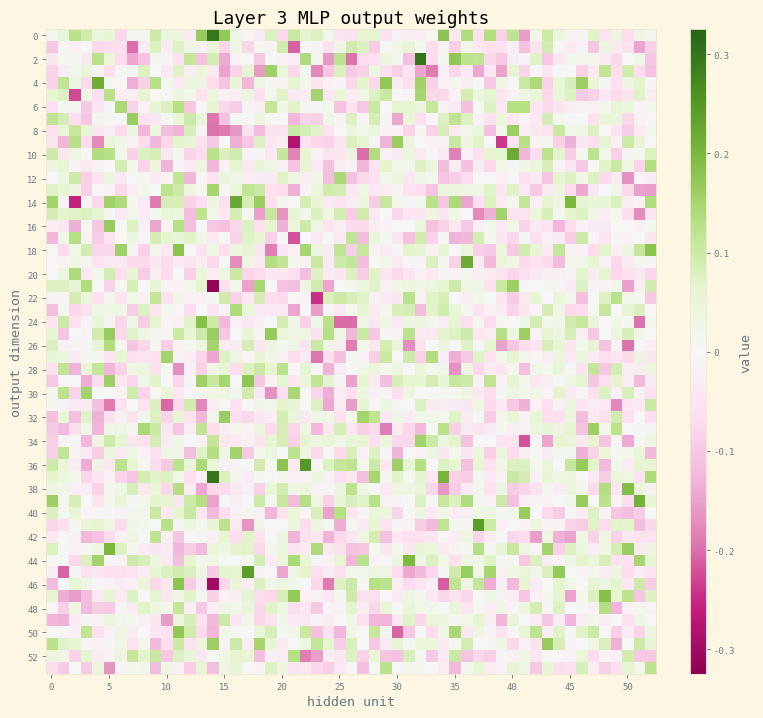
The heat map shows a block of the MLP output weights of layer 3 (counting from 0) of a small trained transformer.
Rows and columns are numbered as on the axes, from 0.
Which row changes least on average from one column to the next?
13
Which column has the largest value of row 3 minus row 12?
50
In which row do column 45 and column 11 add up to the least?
42
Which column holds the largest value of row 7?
7
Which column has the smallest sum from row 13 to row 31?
26
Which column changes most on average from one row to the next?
14
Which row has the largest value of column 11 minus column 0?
46
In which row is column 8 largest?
33
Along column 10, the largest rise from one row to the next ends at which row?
27
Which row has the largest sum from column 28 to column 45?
36
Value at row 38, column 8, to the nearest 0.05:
-0.05
